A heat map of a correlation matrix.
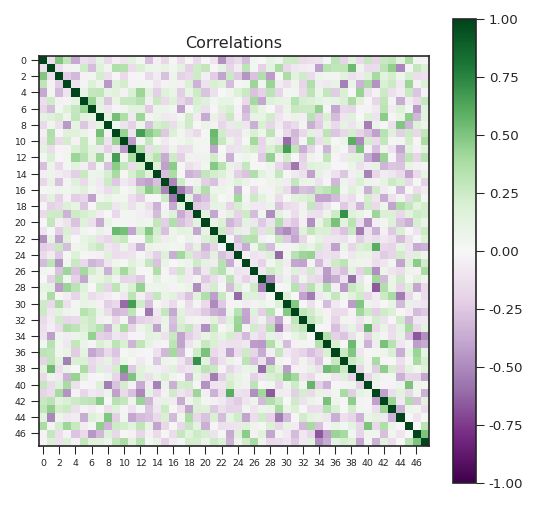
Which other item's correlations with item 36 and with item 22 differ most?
0
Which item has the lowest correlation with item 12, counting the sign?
41
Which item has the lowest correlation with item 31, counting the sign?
13
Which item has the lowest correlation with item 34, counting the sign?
46
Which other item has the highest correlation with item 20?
36
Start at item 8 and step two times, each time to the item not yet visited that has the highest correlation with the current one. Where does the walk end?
18
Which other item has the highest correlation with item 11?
30
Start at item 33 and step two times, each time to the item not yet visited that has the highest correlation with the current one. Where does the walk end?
45
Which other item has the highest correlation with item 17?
24
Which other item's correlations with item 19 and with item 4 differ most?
28
